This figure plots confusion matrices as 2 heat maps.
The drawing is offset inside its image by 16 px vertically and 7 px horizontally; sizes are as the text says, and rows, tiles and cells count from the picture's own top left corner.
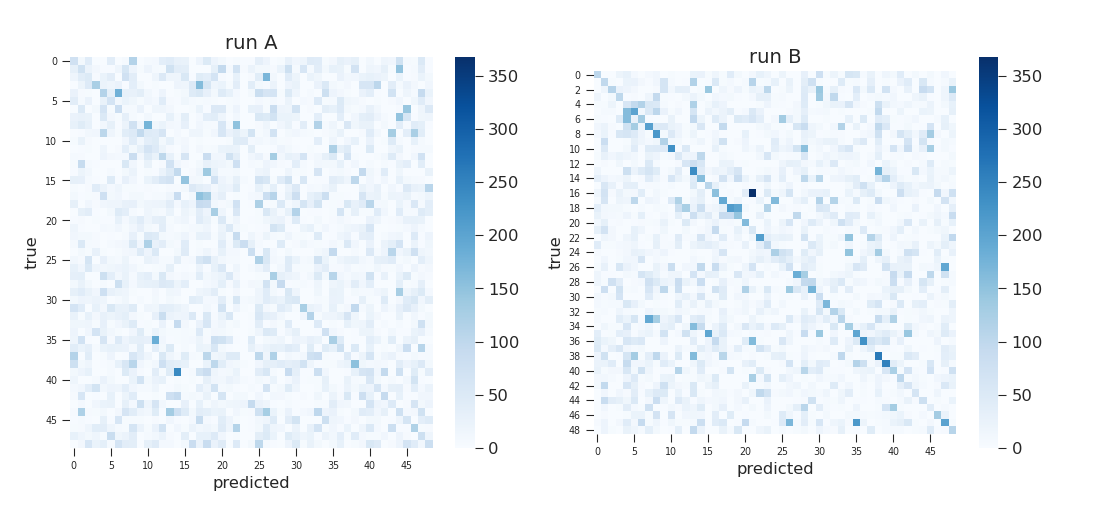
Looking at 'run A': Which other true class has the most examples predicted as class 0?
37
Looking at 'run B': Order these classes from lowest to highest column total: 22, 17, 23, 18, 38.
18, 22, 23, 17, 38
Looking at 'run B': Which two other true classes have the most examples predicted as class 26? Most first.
47, 29
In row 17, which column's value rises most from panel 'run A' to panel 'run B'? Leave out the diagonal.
24
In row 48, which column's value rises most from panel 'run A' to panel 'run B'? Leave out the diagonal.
13
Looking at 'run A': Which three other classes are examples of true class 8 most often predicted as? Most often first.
10, 22, 33
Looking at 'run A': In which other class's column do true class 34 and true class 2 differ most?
26
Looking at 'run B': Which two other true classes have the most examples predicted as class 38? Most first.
13, 24
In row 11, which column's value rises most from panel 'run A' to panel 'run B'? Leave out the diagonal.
14
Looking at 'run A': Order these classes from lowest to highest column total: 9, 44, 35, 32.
32, 9, 35, 44
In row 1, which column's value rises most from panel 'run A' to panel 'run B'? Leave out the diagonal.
21
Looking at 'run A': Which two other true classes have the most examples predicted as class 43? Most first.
9, 24
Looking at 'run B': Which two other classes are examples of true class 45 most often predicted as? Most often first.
40, 28
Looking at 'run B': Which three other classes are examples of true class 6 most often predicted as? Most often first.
4, 25, 13
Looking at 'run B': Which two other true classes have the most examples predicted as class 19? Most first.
18, 14
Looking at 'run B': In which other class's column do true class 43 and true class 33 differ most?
7
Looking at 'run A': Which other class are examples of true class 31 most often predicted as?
38
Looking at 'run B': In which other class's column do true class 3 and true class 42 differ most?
30
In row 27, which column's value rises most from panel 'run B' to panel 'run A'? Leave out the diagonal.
35
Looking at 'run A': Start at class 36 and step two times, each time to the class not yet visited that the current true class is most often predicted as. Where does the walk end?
5
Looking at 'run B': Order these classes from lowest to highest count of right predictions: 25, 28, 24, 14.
25, 28, 24, 14
